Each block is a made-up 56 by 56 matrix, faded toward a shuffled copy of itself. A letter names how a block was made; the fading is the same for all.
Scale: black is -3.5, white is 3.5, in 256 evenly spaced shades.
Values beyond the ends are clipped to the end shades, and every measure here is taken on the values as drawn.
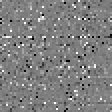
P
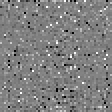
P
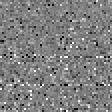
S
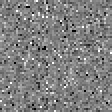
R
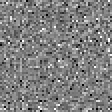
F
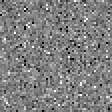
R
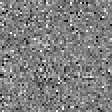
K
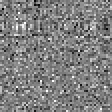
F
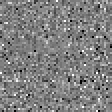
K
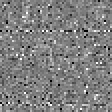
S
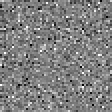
K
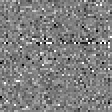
S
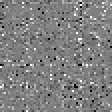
P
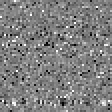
S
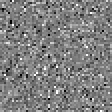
K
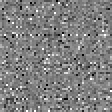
S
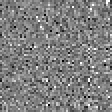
F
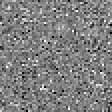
K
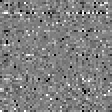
S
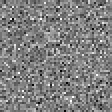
F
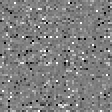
P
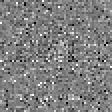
S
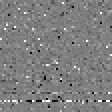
S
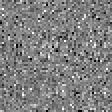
K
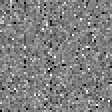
R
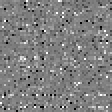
P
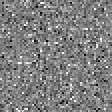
R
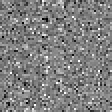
K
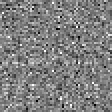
F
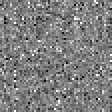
K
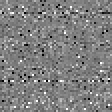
S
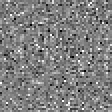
K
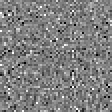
K
